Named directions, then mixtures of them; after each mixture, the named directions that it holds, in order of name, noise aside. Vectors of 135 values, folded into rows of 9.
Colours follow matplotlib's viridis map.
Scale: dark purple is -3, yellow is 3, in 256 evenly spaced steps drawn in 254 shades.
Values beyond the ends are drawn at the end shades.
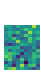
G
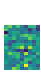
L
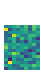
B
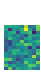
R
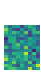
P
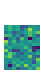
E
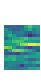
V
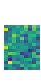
B.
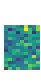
R.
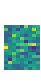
B, V.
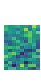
B, G.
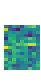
B, P, V.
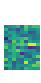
B, R, V.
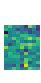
L, V.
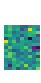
E.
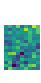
B, G, R.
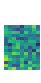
G, P.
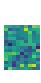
B, G, R.
